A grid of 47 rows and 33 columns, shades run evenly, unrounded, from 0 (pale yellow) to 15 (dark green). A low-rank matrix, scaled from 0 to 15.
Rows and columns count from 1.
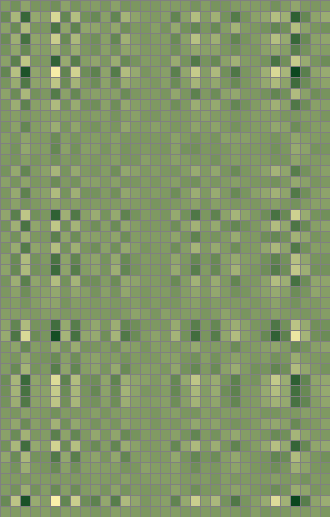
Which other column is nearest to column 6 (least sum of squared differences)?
28
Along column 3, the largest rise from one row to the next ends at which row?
7
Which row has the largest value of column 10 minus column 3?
31
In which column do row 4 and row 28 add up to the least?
6
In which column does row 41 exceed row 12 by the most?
30
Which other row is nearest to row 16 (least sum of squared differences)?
18
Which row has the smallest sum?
46
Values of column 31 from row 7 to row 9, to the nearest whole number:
10 9 7
